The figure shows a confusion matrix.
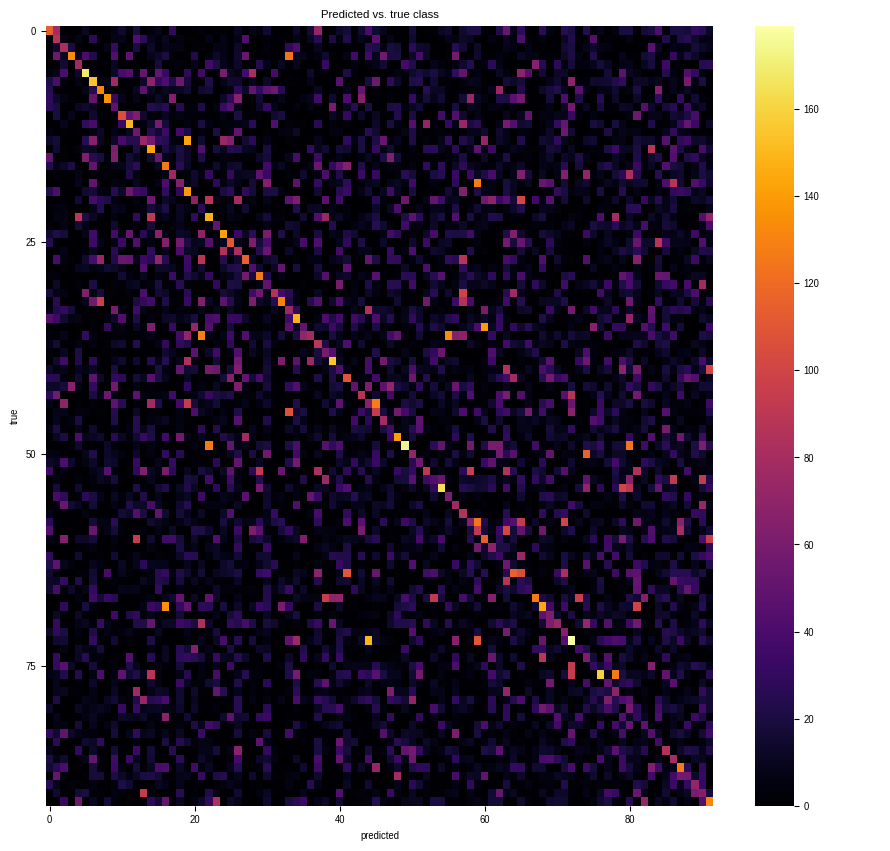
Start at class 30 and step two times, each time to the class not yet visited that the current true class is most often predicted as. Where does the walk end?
13
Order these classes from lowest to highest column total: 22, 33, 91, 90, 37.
33, 22, 91, 37, 90
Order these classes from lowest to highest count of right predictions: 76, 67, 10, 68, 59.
59, 10, 67, 68, 76
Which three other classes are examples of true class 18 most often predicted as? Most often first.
59, 86, 30
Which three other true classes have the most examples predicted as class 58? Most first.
52, 8, 49
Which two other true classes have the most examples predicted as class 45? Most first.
44, 87
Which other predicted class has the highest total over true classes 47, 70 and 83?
21
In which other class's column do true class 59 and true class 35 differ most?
60
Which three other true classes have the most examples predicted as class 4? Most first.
22, 91, 48
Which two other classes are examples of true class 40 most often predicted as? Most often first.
91, 63
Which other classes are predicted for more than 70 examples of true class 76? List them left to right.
14, 72, 78
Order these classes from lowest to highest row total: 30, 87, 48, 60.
30, 48, 87, 60
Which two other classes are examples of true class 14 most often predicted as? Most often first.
83, 9
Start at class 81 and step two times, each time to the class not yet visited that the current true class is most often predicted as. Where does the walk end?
41
